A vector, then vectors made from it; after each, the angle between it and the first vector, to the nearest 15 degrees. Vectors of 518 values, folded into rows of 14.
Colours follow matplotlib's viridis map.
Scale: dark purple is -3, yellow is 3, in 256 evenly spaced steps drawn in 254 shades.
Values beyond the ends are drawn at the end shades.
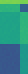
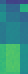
165 degrees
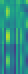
60 degrees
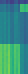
165 degrees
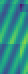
75 degrees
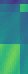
165 degrees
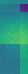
60 degrees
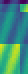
150 degrees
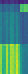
165 degrees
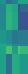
105 degrees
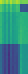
15 degrees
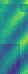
60 degrees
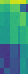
15 degrees
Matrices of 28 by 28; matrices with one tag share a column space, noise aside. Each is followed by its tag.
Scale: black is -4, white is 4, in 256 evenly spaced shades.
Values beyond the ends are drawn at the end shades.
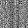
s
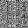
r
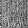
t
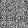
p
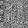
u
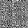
r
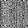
r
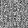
p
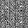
u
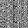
u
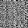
r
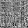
t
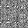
u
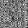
p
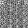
s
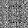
u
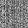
u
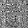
p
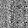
u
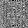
r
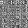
s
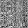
t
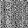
r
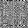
r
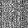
p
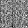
t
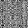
r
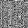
r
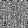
r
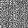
s
